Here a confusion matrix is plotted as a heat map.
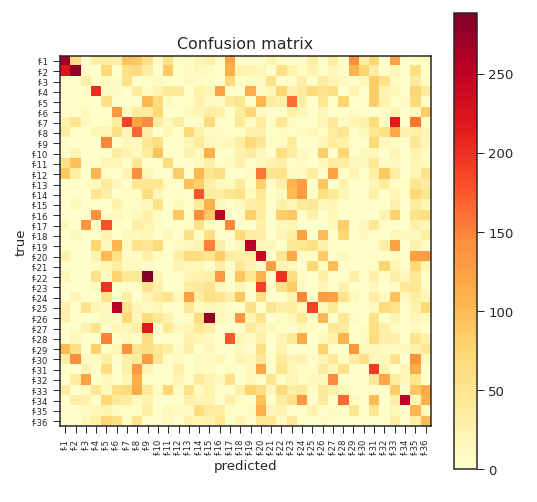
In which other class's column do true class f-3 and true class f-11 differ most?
f-2
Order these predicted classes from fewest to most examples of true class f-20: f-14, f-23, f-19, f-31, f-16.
f-31, f-19, f-14, f-16, f-23
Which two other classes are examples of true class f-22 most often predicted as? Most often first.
f-9, f-16
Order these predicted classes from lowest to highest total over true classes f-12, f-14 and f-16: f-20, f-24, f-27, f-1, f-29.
f-29, f-1, f-24, f-27, f-20
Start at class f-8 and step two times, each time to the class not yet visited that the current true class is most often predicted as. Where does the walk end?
f-36
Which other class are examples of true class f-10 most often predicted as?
f-15
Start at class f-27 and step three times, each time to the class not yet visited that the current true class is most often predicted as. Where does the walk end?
f-23
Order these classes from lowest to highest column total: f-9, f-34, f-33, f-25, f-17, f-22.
f-34, f-25, f-17, f-22, f-33, f-9
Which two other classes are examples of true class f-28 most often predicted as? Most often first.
f-17, f-5
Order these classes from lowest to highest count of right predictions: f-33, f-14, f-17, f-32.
f-33, f-32, f-17, f-14
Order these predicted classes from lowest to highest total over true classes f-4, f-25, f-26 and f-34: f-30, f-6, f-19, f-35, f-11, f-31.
f-30, f-11, f-35, f-19, f-31, f-6
